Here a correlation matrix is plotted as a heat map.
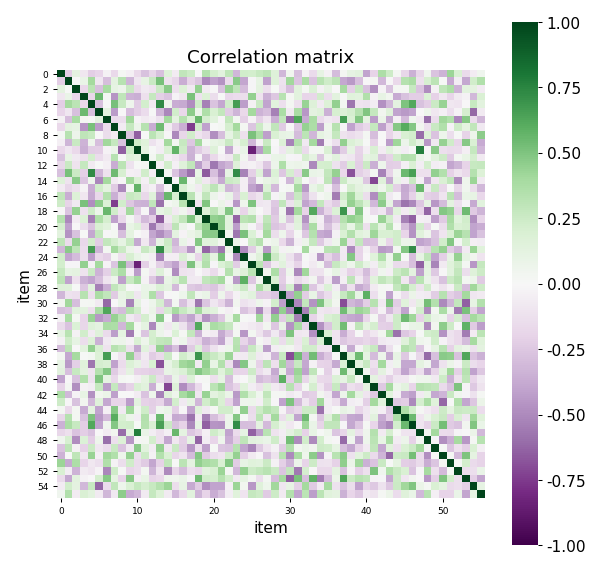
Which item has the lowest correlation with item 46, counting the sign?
19
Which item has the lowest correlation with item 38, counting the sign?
13
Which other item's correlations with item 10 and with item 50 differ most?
47
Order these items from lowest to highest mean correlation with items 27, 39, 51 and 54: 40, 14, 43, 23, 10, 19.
40, 23, 43, 10, 19, 14
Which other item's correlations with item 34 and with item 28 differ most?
44
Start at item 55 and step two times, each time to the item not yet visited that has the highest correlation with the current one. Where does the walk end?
25
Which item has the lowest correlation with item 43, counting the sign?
50
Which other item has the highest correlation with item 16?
14
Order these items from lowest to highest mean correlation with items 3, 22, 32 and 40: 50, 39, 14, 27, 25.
27, 14, 39, 50, 25
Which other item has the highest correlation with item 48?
30
